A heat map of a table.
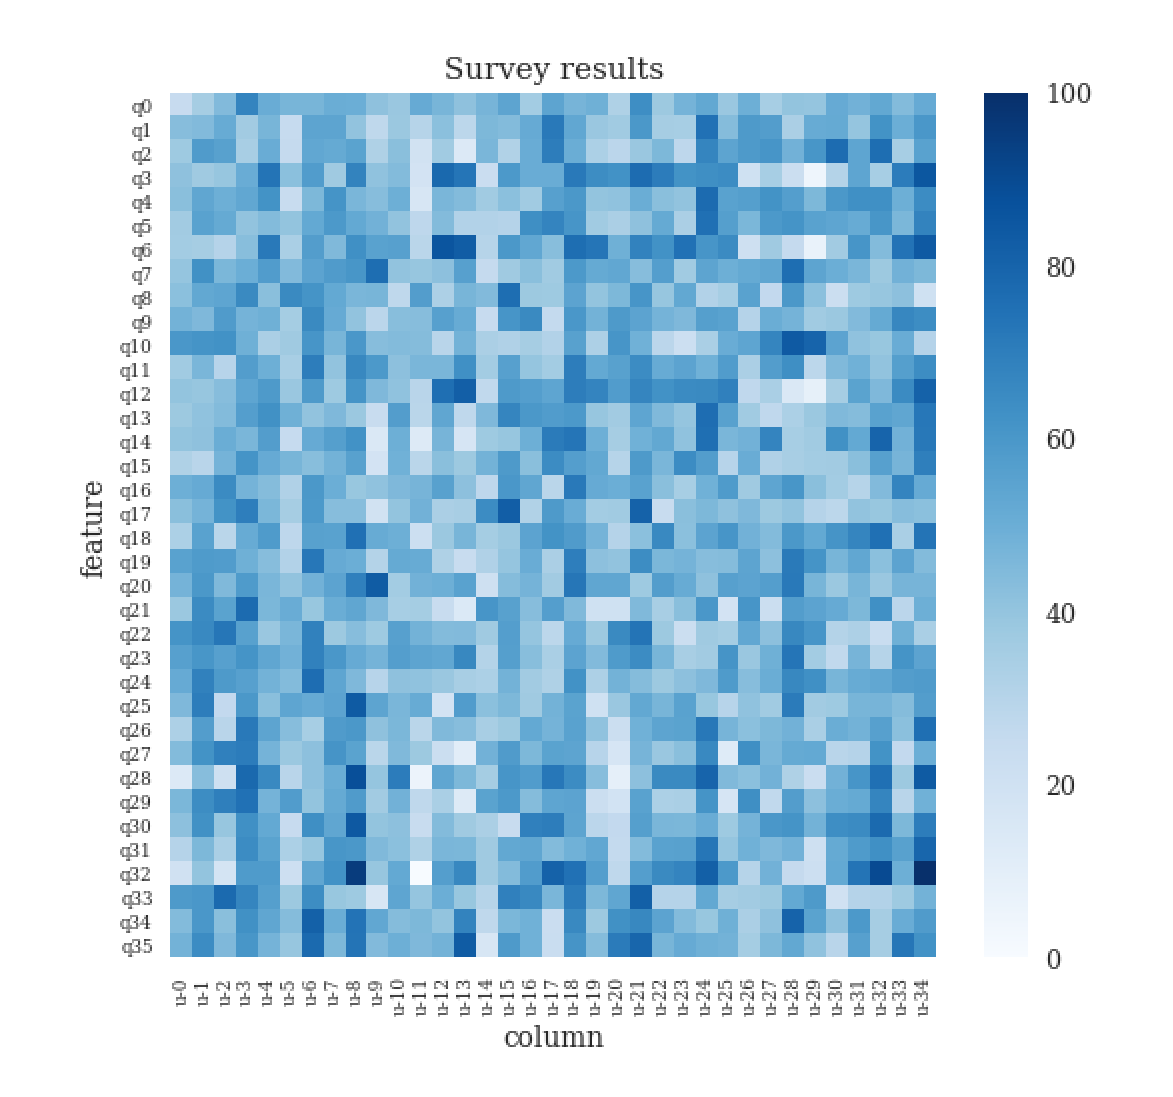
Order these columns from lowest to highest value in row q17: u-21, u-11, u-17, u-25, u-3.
u-25, u-11, u-17, u-3, u-21
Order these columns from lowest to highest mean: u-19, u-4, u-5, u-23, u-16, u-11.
u-11, u-5, u-19, u-23, u-16, u-4
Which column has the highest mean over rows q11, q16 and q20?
u-18
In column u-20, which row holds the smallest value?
q28
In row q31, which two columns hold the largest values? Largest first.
u-34, u-24
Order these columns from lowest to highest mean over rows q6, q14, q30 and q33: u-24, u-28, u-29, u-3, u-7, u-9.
u-9, u-29, u-28, u-7, u-3, u-24
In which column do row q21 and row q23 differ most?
u-13
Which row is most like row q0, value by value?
q15
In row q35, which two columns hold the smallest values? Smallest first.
u-14, u-17
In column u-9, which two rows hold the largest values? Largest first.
q20, q7
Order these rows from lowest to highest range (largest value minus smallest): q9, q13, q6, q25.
q9, q13, q25, q6
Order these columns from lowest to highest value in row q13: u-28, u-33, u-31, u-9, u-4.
u-9, u-28, u-31, u-33, u-4
